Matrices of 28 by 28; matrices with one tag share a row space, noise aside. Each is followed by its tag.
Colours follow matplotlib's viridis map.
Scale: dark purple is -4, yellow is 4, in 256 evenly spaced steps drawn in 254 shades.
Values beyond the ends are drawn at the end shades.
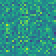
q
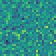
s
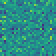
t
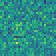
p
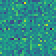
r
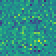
r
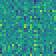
r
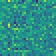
p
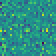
t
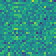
p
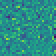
s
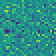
s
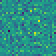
r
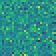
q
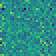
t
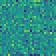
r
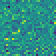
s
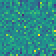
q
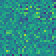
q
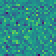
s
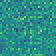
r
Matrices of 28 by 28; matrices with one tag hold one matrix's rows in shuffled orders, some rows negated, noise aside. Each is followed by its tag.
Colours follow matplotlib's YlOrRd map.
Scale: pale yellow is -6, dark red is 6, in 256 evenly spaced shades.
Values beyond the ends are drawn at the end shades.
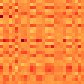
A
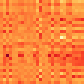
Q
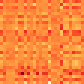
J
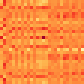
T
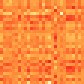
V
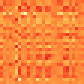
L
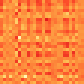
L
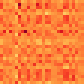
L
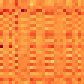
A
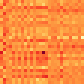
T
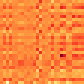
Q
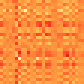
L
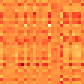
J
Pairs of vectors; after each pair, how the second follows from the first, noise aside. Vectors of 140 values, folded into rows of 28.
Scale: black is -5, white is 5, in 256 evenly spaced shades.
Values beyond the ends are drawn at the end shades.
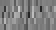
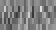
negated.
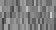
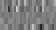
wrapped around, negated, partly zeroed.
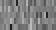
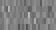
wrapped around, negated, shrunk.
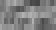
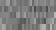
wrapped around, negated, partly zeroed.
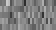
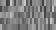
negated.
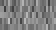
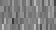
wrapped around, negated, partly zeroed.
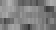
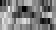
wrapped around, scaled up.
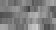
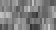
negated.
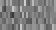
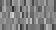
negated.
